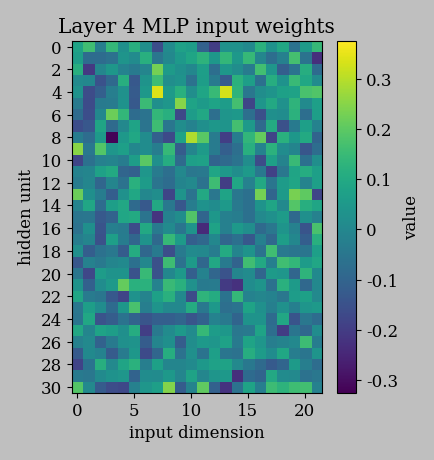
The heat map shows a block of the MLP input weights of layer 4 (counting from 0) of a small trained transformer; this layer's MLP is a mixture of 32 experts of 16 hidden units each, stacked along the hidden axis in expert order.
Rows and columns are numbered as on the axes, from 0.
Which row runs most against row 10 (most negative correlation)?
24
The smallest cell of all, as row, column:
8, 3
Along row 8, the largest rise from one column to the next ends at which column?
4
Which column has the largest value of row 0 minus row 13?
21
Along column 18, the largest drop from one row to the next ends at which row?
25
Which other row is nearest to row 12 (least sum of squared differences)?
23
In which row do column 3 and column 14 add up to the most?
6
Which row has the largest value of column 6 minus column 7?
20
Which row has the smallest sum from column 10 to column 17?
17
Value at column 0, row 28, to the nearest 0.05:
-0.2
